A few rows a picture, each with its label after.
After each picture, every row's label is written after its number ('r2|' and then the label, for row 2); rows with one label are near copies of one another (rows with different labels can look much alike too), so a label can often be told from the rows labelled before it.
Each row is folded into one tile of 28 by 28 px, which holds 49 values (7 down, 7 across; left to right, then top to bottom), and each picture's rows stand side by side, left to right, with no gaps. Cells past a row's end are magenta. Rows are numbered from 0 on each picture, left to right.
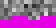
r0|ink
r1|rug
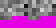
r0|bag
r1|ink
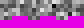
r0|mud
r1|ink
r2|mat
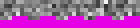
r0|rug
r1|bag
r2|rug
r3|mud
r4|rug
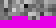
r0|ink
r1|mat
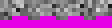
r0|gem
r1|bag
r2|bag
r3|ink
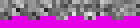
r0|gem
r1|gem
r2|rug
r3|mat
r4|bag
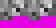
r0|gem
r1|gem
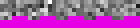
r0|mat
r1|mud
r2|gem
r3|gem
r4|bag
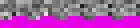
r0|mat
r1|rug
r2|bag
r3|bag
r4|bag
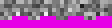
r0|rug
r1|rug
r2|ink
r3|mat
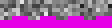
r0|mud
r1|rug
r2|bag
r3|ink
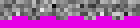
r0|rug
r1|ink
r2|bag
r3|rug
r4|mat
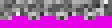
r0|rug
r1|mat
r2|mat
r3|mud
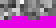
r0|mud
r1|gem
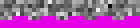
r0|rug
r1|mud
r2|mat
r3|ink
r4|rug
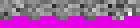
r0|gem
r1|bag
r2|bag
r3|bag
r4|rug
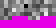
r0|ink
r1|rug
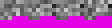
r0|rug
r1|bag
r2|bag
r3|ink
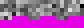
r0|mat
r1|bag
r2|ink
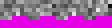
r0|rug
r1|bag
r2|rug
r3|ink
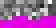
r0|rug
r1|mud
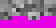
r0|gem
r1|mat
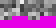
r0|mud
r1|mat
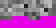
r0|bag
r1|gem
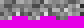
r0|rug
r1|rug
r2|bag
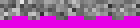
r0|mud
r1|mat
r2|gem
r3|bag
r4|bag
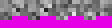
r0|gem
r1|gem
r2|rug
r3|mat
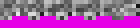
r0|rug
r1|mat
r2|mat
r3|mat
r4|bag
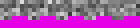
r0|mud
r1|mud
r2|mat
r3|rug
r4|bag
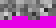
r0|mat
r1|gem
